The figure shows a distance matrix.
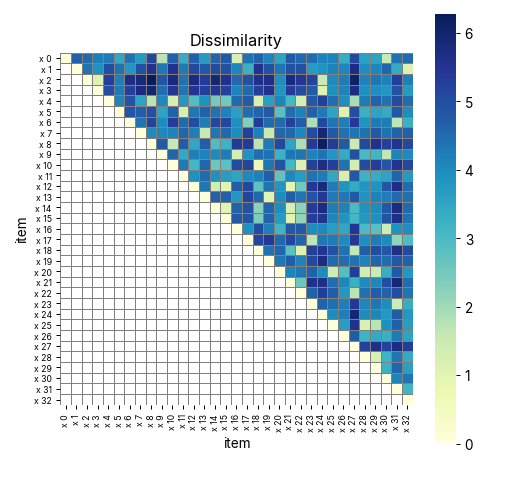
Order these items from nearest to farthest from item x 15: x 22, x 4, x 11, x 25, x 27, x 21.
x 21, x 22, x 4, x 27, x 11, x 25
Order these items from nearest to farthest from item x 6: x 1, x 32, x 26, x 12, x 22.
x 32, x 1, x 26, x 22, x 12
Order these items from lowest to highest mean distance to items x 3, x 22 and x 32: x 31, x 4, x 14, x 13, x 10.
x 4, x 10, x 14, x 31, x 13
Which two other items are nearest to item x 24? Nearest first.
x 3, x 2
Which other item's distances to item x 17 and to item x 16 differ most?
x 0
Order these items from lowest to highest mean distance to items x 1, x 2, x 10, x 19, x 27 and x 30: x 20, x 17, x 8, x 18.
x 18, x 8, x 20, x 17
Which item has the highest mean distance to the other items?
x 2
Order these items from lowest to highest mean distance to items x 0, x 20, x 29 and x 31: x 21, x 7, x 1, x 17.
x 17, x 1, x 7, x 21
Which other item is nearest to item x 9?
x 16
